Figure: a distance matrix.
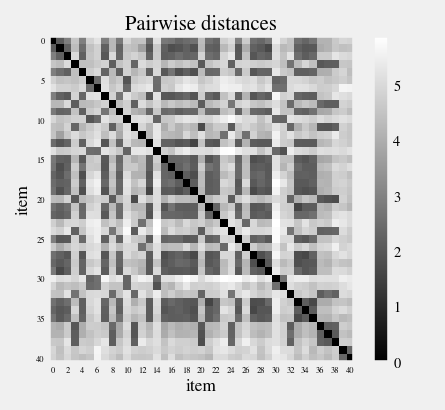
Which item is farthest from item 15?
30
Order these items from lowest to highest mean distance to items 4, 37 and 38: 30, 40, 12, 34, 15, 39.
15, 34, 40, 39, 12, 30
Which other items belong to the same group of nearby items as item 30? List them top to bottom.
5, 6, 10, 14, 31
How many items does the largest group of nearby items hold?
21
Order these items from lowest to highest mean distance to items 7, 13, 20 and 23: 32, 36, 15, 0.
15, 0, 36, 32
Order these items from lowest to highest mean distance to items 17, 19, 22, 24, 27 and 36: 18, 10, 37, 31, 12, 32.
18, 37, 32, 12, 31, 10
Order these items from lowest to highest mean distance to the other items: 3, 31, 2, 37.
2, 37, 3, 31
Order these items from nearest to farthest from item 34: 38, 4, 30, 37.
4, 37, 38, 30
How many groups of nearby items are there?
5
